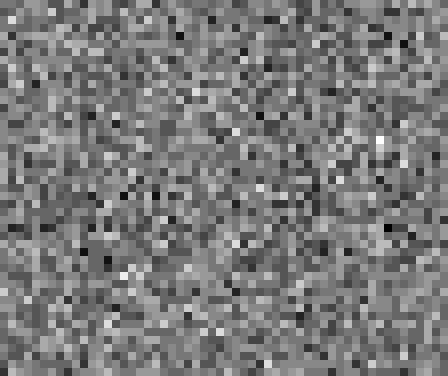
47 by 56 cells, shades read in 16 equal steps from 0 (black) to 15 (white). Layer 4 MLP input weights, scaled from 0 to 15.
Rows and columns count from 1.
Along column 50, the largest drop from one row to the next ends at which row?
2
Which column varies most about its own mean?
14
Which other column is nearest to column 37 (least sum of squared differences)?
29
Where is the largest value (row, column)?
18, 48
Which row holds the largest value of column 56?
5
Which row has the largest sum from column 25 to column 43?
35
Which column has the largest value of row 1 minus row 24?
40
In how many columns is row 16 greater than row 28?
23
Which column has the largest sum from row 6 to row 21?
25
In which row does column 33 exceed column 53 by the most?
24
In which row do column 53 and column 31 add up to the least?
31
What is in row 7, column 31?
2
